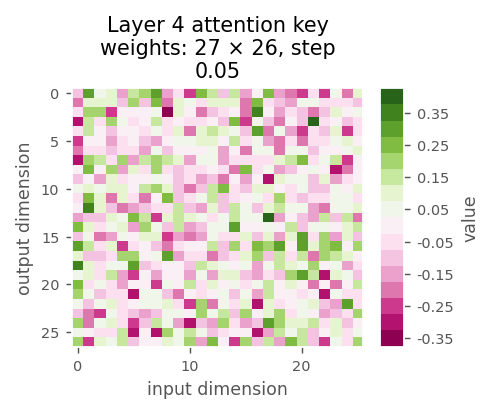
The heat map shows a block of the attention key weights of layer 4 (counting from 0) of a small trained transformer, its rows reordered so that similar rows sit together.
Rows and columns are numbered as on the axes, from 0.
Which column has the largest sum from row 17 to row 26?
0
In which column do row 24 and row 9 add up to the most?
18
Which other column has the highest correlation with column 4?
8
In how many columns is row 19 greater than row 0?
13
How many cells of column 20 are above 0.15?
4
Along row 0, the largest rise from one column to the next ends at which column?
11
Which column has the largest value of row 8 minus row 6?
15
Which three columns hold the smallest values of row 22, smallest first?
16, 10, 12
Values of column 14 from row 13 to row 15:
0.15 0.3 -0.05
